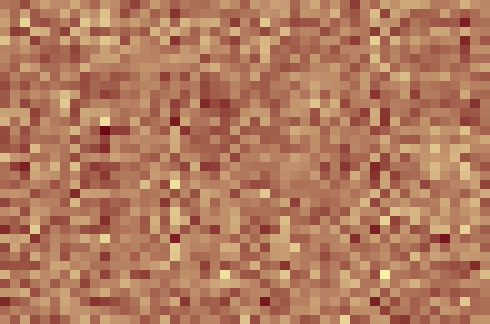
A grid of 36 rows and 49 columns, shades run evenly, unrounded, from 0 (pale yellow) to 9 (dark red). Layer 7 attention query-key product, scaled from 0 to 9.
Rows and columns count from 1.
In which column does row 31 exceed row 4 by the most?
47
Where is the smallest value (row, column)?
31, 39
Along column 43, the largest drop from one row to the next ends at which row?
22
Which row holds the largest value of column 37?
13
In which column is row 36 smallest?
35
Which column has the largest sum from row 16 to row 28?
11
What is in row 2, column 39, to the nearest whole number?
7
